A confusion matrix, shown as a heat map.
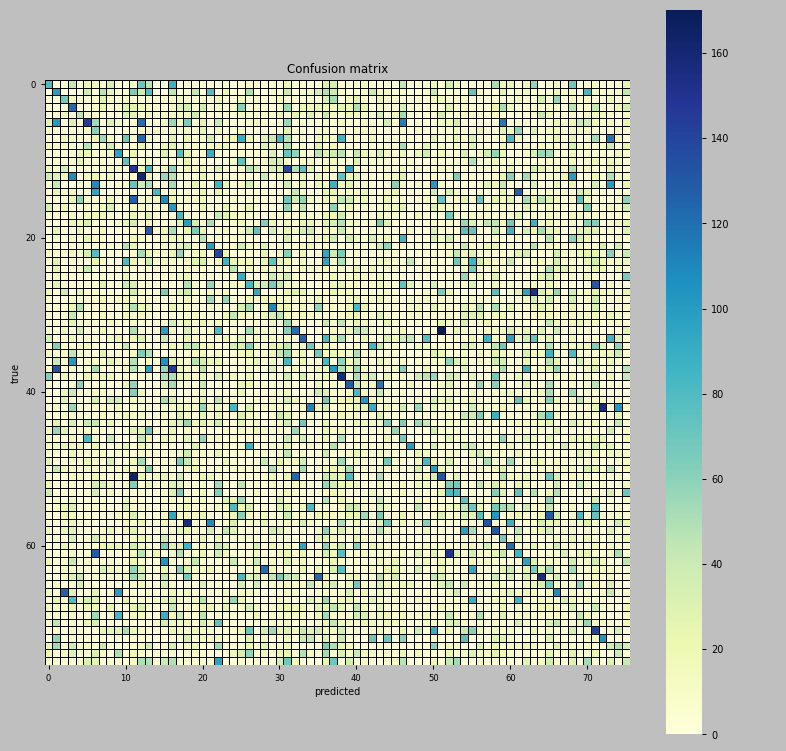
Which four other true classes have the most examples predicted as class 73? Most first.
7, 13, 33, 22
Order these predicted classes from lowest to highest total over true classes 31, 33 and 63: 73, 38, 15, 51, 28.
51, 15, 73, 28, 38
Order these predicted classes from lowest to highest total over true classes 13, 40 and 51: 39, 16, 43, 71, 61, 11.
61, 71, 16, 43, 39, 11
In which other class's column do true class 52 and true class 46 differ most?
5
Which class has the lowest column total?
14
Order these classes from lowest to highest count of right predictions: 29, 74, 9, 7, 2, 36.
74, 7, 2, 36, 9, 29
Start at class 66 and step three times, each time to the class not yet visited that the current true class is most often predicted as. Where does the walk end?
16
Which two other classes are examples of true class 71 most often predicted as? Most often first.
50, 26
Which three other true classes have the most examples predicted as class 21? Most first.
57, 9, 1
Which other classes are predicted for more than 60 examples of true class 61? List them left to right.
6, 38, 52
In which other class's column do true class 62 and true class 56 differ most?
65
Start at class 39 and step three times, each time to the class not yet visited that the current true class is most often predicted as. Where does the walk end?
54
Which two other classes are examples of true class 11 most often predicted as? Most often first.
31, 39
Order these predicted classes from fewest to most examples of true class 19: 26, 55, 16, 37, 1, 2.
2, 37, 1, 26, 16, 55
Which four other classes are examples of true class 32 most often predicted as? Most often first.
51, 15, 22, 31
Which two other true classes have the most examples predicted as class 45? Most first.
13, 64
